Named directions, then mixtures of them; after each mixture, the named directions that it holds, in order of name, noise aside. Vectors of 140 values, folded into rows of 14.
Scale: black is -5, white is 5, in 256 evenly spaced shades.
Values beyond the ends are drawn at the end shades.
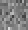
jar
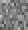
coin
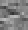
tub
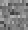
coin, jar, tub.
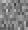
coin.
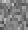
coin, jar, tub.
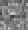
coin, jar, tub.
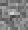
jar, tub.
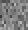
coin.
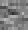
tub.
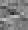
tub.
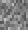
coin, jar, tub.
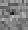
jar, tub.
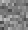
coin, jar, tub.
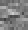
tub.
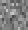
coin, jar, tub.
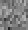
jar, tub.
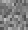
coin, jar, tub.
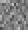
coin, jar.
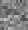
jar, tub.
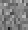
jar.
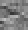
tub.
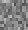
coin, jar, tub.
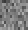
coin.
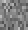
coin.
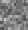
coin, jar, tub.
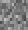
coin, jar, tub.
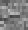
coin, tub.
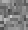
coin, jar, tub.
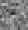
coin, jar, tub.
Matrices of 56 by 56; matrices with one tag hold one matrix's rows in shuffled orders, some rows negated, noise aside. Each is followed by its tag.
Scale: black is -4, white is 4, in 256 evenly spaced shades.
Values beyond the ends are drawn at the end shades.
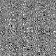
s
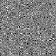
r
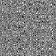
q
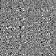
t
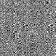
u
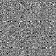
r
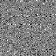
r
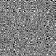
u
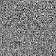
q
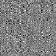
t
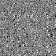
u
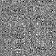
q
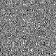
s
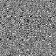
r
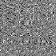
r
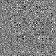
q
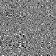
t
